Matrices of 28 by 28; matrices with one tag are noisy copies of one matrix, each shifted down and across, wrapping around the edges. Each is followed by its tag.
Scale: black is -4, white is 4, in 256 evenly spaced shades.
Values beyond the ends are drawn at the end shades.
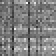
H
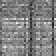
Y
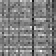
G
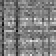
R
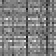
G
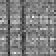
R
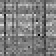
H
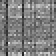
H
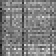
Y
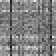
H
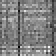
Y
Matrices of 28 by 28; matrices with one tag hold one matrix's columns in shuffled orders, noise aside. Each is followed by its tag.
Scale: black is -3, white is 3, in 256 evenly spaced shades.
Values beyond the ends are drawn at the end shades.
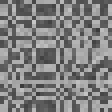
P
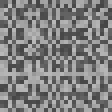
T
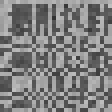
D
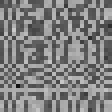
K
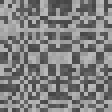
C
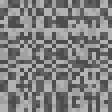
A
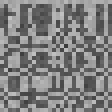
D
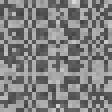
T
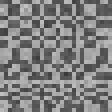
P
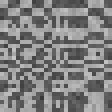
A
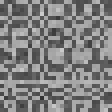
P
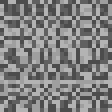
P
